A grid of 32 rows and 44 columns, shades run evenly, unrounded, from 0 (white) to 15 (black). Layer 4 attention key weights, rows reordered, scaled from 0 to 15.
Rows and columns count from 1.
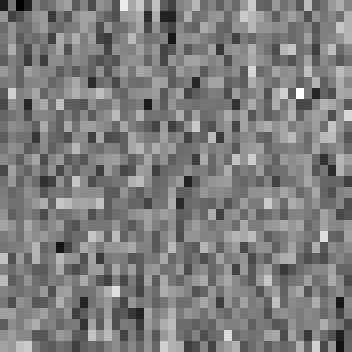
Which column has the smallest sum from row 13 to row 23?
37
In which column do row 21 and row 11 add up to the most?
10
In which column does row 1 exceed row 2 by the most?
1
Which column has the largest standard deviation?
43
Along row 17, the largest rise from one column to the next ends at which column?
24
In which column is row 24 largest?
13
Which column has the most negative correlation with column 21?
18
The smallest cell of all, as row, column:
9, 38
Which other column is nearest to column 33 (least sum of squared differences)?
26
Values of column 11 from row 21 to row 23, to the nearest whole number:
8 9 5
